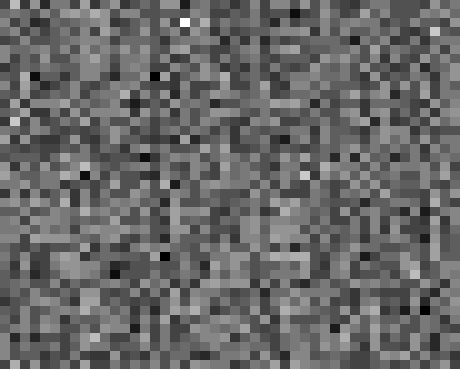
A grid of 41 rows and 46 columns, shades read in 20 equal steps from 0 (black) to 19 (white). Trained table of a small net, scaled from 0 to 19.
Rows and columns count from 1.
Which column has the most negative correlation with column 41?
21
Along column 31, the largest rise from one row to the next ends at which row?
20
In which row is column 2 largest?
14
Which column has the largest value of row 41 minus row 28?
30
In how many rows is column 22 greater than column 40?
18
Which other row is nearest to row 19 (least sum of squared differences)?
7
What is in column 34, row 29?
8
